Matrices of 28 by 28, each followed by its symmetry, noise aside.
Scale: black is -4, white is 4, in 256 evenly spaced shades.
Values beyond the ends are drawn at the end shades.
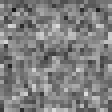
mirrored left to right.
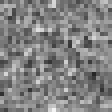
no symmetry.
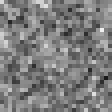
symmetric.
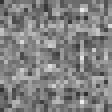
mirrored top to bottom.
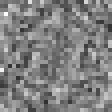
same after a half turn.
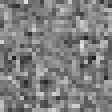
antisymmetric.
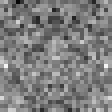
mirrored left to right.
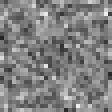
same after a half turn.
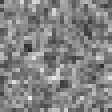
symmetric across the other diagonal.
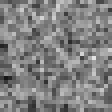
symmetric across the other diagonal.
